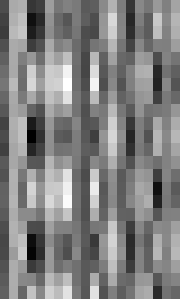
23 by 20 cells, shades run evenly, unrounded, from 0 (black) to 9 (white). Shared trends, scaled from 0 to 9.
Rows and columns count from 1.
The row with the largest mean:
7
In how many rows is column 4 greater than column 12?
10
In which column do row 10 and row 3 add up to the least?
4
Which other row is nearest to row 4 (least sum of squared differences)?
18
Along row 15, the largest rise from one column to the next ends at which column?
11
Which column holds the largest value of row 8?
8
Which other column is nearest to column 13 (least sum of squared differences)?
3
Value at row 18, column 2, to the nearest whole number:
6
